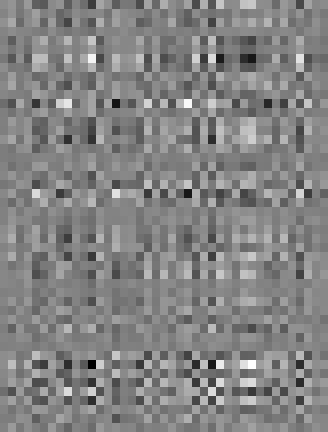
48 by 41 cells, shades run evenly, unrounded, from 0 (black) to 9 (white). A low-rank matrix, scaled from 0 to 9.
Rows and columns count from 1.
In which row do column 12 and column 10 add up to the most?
7
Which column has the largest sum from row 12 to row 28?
32
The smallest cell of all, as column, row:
12, 41
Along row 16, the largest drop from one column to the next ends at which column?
27
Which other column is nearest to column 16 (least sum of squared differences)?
10
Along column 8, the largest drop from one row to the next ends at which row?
22
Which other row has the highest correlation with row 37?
44
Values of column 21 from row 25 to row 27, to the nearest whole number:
5 4 4
